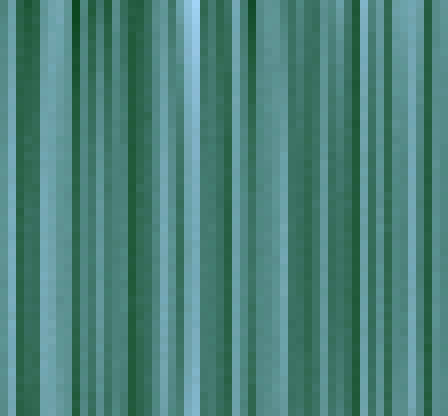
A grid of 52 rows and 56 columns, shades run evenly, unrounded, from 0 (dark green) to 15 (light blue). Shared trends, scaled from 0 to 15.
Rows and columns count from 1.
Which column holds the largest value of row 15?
25
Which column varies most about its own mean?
23
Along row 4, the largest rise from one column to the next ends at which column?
46
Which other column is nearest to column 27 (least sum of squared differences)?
26
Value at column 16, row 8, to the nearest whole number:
5
